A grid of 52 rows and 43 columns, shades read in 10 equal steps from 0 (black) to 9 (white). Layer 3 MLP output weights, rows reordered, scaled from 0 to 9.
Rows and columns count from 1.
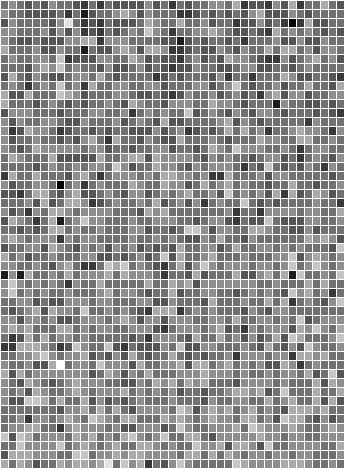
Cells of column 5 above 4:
27
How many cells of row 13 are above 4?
13
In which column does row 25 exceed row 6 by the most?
11
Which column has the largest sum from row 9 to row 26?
29
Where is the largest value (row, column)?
41, 8
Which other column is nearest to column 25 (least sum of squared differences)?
18
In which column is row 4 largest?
19
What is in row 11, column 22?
2
